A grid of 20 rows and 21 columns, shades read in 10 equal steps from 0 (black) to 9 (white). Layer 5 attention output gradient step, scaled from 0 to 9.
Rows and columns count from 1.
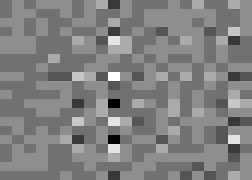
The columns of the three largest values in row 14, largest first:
10, 7, 11
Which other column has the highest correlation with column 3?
13
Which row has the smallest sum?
20
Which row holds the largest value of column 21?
12
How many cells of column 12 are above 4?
7
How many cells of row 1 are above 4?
11
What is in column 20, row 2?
4
